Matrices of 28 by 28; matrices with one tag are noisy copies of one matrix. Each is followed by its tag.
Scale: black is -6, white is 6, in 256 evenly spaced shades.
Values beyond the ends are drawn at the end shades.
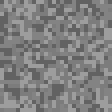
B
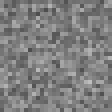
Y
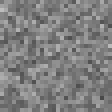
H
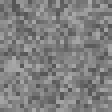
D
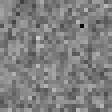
H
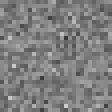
Y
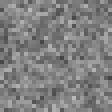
B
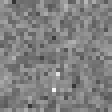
H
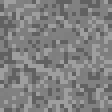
B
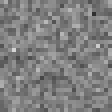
Y
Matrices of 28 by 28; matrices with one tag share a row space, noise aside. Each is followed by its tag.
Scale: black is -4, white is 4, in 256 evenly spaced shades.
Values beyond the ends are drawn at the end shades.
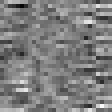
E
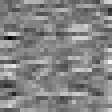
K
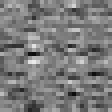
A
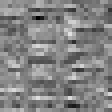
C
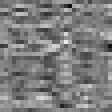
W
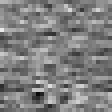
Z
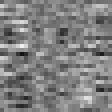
E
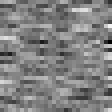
K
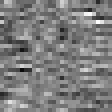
E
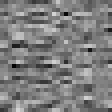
W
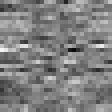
Z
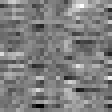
C
